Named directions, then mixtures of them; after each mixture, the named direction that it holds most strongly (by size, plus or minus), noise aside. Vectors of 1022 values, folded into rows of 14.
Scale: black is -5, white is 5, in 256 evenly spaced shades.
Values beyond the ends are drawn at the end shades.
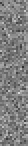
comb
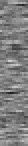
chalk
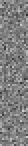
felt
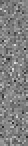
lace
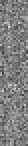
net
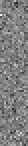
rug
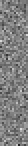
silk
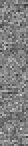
felt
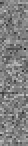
lace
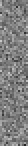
silk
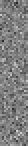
rug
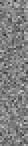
comb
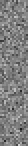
silk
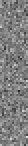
felt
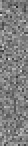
silk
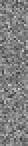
net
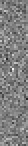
silk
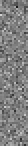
rug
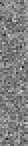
comb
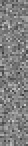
net
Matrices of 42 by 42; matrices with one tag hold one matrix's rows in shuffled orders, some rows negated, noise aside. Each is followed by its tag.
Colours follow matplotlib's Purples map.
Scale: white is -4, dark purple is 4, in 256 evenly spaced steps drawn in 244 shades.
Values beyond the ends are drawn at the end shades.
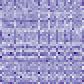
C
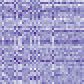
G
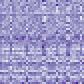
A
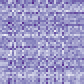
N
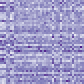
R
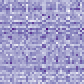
A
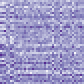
R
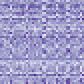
A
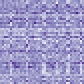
A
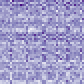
A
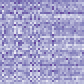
G
